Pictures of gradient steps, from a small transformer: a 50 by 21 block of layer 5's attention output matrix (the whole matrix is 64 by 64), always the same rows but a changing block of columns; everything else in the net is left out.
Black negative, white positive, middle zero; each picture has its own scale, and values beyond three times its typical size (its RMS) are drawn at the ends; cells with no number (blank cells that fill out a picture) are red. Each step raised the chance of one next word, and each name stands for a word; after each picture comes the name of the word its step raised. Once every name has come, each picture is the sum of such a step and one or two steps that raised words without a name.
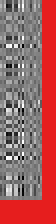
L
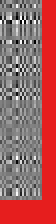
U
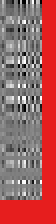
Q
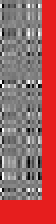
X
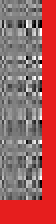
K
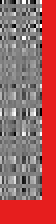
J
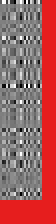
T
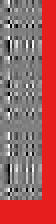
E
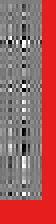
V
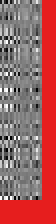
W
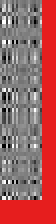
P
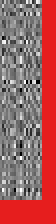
V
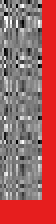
K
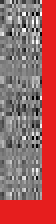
P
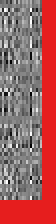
P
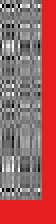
E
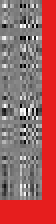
L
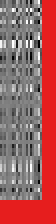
E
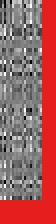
W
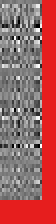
K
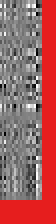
X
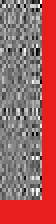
L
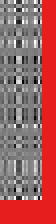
P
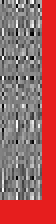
K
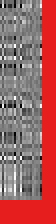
L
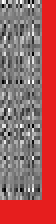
L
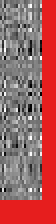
E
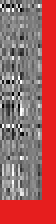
L
